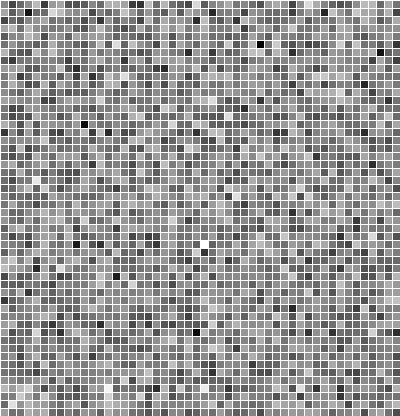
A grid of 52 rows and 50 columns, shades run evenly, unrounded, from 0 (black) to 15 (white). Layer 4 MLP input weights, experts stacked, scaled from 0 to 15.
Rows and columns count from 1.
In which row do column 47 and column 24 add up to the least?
21
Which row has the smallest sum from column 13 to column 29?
41
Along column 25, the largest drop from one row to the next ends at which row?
17
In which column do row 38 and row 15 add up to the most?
49
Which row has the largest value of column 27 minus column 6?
13
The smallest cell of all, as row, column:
6, 33
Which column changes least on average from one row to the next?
32
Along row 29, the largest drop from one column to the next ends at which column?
10
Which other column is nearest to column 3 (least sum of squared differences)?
12
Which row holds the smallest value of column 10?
31
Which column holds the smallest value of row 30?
43
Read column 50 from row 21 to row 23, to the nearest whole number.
7 10 8
